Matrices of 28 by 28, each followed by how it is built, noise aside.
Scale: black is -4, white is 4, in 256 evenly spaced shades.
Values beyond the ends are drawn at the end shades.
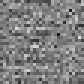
blocks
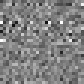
uneven rows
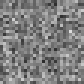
blocks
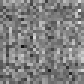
blocks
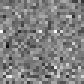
uneven rows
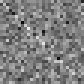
diagonal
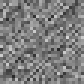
Hankel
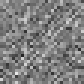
Hankel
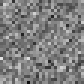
Hankel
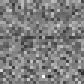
repeating columns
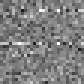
uneven rows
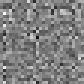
low rank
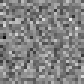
repeating columns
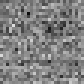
blocks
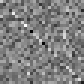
diagonal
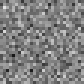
repeating columns
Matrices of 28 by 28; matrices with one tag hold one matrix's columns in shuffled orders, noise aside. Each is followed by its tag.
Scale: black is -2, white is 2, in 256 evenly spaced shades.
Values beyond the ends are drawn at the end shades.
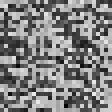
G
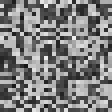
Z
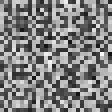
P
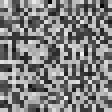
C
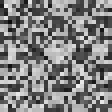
C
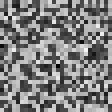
C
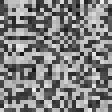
P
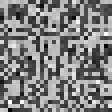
Z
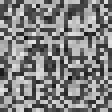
Z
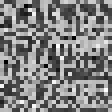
Z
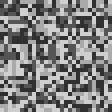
C
